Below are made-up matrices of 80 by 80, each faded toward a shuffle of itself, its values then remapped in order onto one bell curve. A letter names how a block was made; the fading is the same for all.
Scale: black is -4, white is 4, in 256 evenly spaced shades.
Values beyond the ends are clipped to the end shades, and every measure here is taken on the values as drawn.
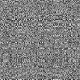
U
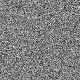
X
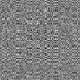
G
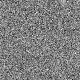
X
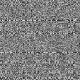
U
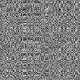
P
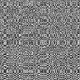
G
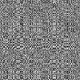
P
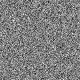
X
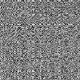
U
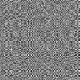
G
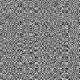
G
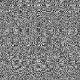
U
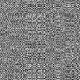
P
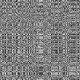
G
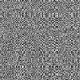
P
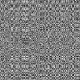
G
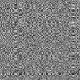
P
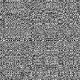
U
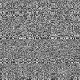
U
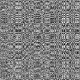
G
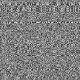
U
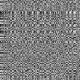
G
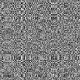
P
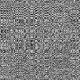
P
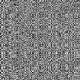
P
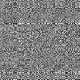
U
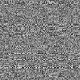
U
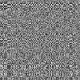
P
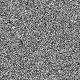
X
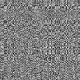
P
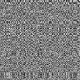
P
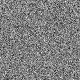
X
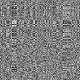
P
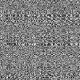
U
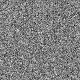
X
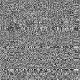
U
